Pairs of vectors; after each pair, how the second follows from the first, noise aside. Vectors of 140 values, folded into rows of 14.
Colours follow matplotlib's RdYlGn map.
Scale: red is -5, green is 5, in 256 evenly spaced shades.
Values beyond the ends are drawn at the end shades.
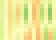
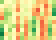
wrapped around, scaled up.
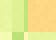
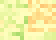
partly zeroed.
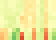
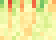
reversed.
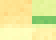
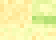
shrunk.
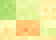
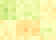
shrunk.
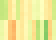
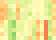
negated.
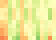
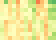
reversed, negated.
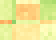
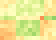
reversed, negated.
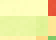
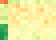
reversed, negated.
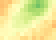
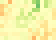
partly zeroed.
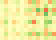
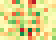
wrapped around, negated, scaled up.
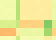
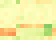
partly zeroed.
